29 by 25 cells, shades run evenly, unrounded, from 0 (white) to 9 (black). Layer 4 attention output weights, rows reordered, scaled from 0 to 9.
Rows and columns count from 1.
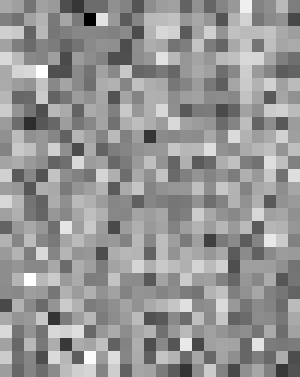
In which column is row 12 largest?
7
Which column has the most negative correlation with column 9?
2
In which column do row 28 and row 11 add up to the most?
13
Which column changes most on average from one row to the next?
5
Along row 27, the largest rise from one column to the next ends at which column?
17
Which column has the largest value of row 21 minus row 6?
4
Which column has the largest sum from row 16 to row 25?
20
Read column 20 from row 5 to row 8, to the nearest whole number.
2 4 3 4
